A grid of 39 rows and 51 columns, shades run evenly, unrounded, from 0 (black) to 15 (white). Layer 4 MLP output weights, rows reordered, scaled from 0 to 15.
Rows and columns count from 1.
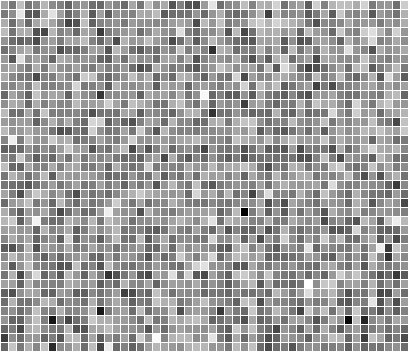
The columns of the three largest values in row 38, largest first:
20, 27, 18
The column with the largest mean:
45
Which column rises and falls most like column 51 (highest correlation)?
1
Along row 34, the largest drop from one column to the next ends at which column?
48
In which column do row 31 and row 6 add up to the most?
44
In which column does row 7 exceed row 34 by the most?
3
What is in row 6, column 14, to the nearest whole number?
5
